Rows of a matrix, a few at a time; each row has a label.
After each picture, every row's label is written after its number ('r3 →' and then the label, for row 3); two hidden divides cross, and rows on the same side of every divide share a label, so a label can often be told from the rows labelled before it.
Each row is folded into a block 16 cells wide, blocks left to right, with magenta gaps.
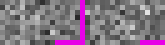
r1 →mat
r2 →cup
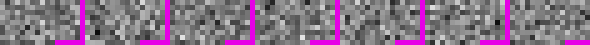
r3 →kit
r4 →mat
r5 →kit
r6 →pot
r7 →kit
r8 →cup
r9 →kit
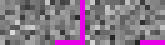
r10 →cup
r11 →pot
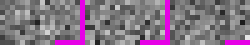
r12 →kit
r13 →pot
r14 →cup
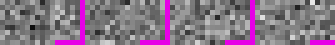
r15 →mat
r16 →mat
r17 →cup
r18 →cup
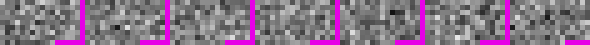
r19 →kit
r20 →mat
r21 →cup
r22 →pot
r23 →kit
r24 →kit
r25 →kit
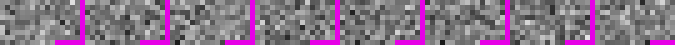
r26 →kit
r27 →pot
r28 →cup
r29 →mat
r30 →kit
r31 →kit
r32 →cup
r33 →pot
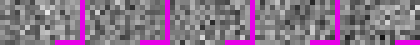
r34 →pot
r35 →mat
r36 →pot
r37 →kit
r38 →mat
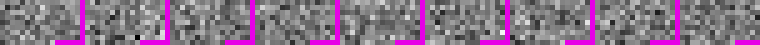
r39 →kit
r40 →mat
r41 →kit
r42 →cup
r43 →kit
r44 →mat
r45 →kit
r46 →pot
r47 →cup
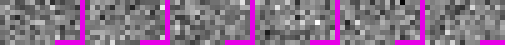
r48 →cup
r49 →cup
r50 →pot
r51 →mat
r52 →cup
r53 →cup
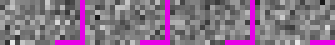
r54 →cup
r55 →pot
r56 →pot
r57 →kit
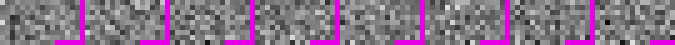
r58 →mat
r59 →mat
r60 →cup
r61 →cup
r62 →cup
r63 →pot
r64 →pot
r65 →pot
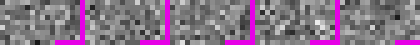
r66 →cup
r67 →pot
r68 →cup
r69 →mat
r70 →kit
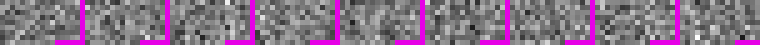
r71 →mat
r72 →kit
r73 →mat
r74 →cup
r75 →mat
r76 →mat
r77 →mat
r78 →mat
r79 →cup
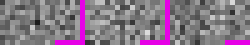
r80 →kit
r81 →kit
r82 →pot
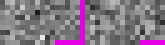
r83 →kit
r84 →mat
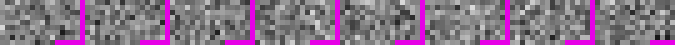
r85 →cup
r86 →mat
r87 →mat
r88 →pot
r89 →pot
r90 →cup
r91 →mat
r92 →cup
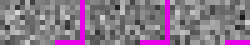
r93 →kit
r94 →mat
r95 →kit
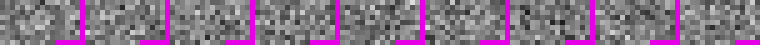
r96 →mat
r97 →kit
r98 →pot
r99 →mat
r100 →pot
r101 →cup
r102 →pot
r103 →kit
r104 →pot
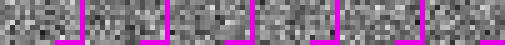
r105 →pot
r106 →mat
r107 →mat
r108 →kit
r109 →mat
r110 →mat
